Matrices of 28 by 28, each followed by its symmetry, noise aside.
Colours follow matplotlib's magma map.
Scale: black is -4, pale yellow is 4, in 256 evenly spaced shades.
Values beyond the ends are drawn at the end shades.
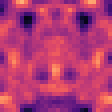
mirrored left to right.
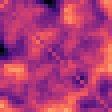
symmetric.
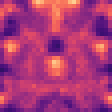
mirrored left to right.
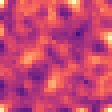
symmetric across the other diagonal.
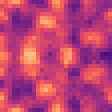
mirrored top to bottom.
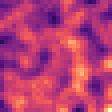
no symmetry.
